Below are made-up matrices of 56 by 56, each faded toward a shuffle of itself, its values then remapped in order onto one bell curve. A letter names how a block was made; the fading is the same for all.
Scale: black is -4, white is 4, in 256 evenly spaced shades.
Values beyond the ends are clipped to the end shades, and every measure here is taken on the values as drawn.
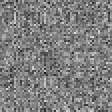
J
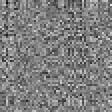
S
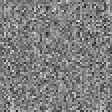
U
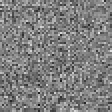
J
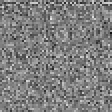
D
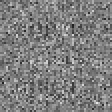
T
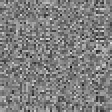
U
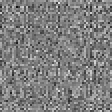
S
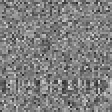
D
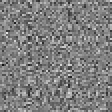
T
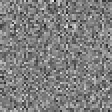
J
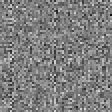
T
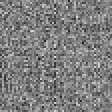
J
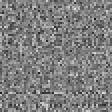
D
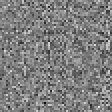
T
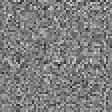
U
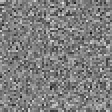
J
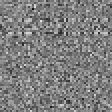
D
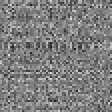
S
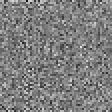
T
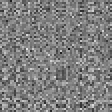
S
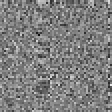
U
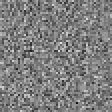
T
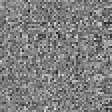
T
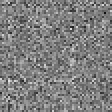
T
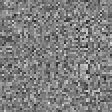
T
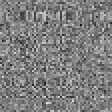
S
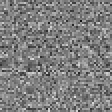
D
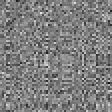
S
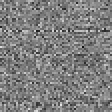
D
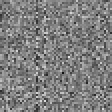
T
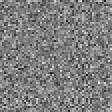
J
